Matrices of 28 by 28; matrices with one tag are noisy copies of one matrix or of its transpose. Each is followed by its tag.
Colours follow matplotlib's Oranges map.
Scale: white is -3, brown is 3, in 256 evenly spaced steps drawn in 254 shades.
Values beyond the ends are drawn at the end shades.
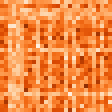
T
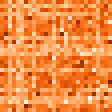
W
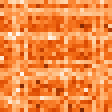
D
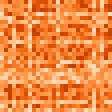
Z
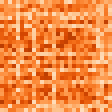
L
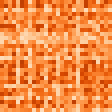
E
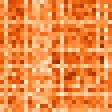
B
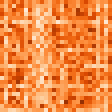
B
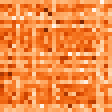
L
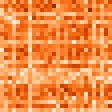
Z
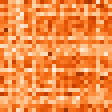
W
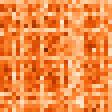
Z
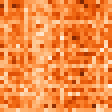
B
